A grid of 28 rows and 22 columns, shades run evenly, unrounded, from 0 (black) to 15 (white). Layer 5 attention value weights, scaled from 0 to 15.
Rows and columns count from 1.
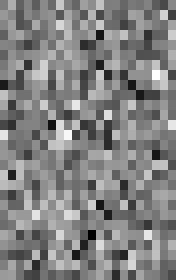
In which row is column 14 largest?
12
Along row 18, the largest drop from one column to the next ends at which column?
2
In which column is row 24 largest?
19
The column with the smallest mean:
11
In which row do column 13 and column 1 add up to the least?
4
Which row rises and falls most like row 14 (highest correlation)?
24
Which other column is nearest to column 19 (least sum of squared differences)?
18
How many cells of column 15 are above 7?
15
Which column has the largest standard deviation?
13
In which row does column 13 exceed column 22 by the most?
8
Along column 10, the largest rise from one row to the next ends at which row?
27
